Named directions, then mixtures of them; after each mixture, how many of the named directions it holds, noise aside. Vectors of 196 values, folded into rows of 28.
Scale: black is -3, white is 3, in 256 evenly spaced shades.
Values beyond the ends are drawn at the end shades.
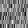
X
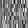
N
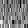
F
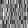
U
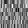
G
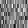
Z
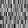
four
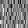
four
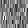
four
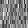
one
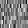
two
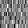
three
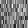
one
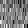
three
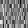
four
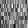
one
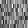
one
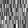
four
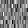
four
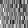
three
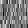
one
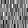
three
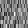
four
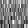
one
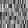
three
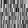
two
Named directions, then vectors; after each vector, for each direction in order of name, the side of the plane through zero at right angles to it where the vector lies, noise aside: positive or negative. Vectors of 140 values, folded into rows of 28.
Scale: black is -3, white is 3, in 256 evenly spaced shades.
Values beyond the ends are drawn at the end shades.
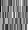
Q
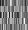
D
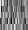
negative, negative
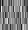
positive, positive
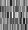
negative, positive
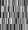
positive, positive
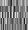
negative, positive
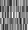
negative, positive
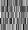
negative, negative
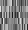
positive, negative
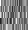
negative, negative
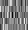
positive, negative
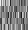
negative, negative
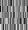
negative, positive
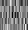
positive, negative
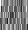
negative, negative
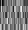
positive, positive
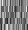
negative, negative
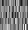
positive, negative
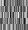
negative, negative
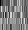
positive, positive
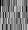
positive, positive
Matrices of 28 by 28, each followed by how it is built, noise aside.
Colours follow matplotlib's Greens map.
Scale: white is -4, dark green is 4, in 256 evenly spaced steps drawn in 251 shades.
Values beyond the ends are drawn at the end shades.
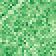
Hankel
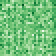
blocks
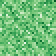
Toeplitz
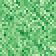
Toeplitz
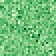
banded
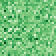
low rank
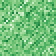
Hankel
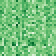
low rank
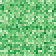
blocks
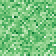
Hankel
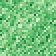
Hankel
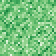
Hankel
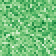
Toeplitz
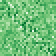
banded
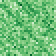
Toeplitz
